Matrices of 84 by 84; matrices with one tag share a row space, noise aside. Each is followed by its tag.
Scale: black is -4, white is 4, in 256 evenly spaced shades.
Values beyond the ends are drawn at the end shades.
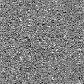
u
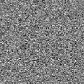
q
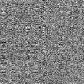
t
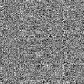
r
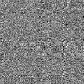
r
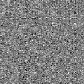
q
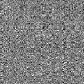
r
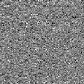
q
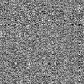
u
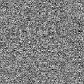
u
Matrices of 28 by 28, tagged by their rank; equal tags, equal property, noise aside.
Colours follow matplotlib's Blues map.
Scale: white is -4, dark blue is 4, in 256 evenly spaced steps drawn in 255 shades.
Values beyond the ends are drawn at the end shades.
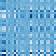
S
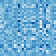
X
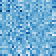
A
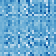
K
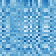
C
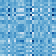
S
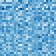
X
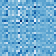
C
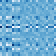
S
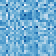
K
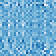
X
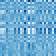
S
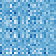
C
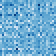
X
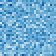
A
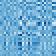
C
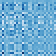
C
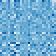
K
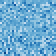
A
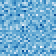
X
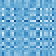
S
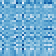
C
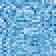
A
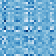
C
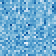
A
